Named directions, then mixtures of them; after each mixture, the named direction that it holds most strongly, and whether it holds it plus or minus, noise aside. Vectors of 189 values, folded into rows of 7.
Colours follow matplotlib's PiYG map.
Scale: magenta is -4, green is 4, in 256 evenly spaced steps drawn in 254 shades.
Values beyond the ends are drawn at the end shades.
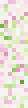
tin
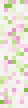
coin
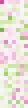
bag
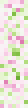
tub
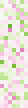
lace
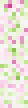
tub, plus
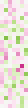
tin, plus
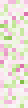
tin, plus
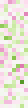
tin, plus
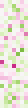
lace, minus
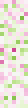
tin, plus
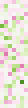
tin, plus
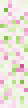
tin, plus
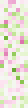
tin, plus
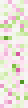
lace, plus
